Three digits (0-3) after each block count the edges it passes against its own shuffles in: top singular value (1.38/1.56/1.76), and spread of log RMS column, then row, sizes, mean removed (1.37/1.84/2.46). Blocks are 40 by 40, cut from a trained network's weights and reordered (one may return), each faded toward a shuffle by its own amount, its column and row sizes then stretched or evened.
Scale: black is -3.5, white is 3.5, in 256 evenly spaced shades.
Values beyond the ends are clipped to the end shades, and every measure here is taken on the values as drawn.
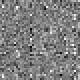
0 2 1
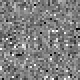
0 0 1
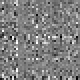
2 3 2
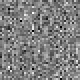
2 2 0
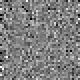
1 2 1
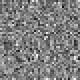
3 0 1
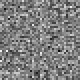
1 0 0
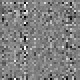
1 3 2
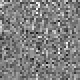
1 2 1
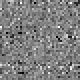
0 1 2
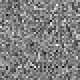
0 1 1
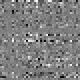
0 2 3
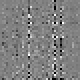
3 3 1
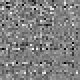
0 2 3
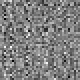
3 2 0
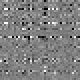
3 1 3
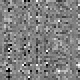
1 3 1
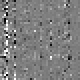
2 3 0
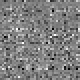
0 1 3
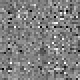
0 1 2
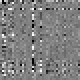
3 3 2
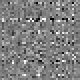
1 3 2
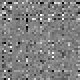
3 2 2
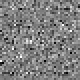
1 0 2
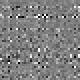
3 2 3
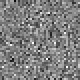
0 0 0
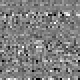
1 0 3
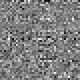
1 1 2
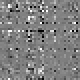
2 3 3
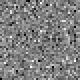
0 0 0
